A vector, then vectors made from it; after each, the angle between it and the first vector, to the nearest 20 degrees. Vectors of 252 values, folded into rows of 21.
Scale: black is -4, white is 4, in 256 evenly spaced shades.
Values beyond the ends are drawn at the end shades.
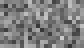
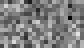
140 degrees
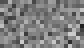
100 degrees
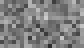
40 degrees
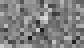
60 degrees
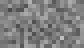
40 degrees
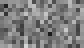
40 degrees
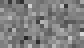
80 degrees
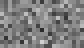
60 degrees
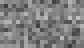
20 degrees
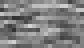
100 degrees
